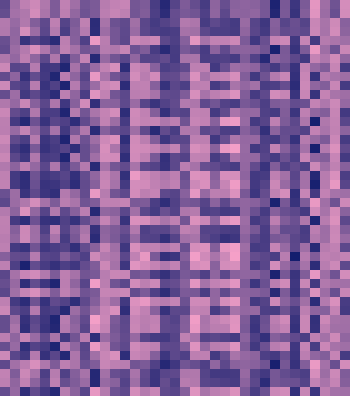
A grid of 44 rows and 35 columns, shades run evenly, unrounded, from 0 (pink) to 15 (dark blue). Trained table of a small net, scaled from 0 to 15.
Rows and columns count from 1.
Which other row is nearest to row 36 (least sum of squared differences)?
37
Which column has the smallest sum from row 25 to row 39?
20
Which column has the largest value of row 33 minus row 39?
28
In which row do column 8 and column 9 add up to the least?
12
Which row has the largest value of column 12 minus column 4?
42
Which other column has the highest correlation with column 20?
14
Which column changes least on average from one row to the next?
25
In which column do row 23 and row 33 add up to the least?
32
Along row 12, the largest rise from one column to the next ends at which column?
10
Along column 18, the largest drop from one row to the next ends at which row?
30
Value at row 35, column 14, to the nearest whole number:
2
